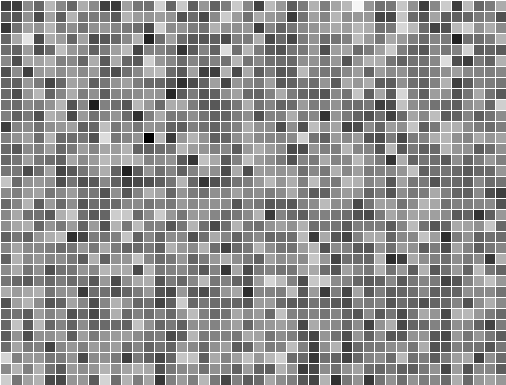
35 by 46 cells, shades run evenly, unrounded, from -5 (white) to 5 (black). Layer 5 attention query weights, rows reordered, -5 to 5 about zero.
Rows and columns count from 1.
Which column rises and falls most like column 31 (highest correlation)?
15
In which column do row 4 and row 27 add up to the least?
3
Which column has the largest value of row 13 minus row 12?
14
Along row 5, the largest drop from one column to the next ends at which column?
21
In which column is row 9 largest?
16
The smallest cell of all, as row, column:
1, 33
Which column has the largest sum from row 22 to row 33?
41
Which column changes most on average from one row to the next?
13
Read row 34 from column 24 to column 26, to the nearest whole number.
1 1 -2
